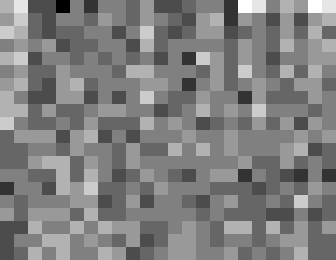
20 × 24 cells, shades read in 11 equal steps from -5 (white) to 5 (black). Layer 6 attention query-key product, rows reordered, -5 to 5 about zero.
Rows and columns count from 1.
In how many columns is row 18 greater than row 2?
10
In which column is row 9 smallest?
19
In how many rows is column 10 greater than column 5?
11
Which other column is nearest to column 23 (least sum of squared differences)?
2
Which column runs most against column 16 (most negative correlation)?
14
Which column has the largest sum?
20
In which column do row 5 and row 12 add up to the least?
15
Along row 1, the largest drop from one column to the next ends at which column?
18
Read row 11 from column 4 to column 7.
-1 2 -1 -2
